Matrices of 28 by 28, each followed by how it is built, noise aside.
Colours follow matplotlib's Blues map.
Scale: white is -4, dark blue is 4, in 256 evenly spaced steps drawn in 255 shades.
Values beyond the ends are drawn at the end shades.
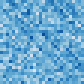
Toeplitz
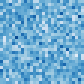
noise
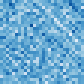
Toeplitz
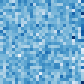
uneven columns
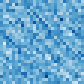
Toeplitz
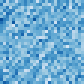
Hankel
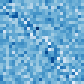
banded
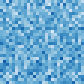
repeating columns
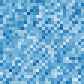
Hankel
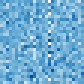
uneven columns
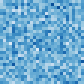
noise
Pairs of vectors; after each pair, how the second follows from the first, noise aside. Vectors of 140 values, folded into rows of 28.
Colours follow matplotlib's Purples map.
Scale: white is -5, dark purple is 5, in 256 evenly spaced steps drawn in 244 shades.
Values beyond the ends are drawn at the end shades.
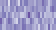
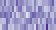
reversed, negated.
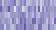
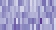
reversed, negated.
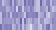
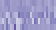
reversed, partly zeroed.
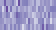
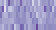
wrapped around, negated, partly zeroed.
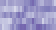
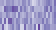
sign-scrambled.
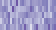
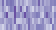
shuffled.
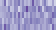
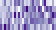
scaled up.
